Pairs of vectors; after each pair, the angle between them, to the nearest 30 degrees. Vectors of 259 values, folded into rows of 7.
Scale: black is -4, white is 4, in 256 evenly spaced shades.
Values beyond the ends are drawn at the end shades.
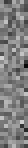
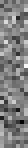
120 degrees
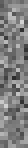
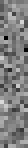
30 degrees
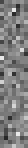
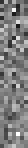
30 degrees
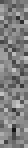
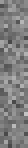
120 degrees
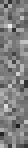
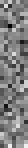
150 degrees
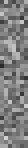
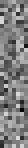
120 degrees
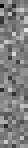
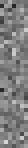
30 degrees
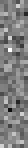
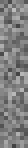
90 degrees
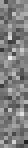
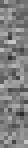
150 degrees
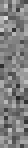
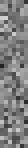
30 degrees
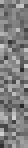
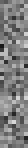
120 degrees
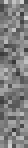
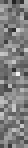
150 degrees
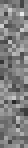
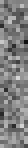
120 degrees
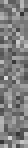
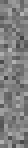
150 degrees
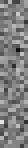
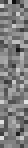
30 degrees
